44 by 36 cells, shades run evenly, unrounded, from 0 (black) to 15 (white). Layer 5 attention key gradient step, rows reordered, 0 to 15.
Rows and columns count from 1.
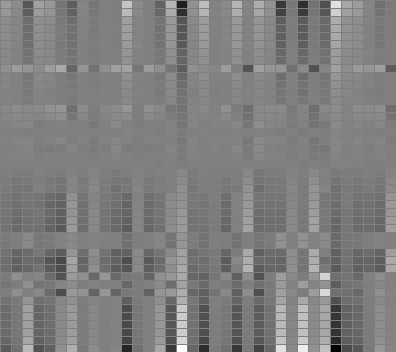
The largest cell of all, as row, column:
44, 17
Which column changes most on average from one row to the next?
30
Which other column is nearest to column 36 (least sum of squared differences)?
23
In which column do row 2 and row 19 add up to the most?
31
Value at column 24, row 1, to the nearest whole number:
10
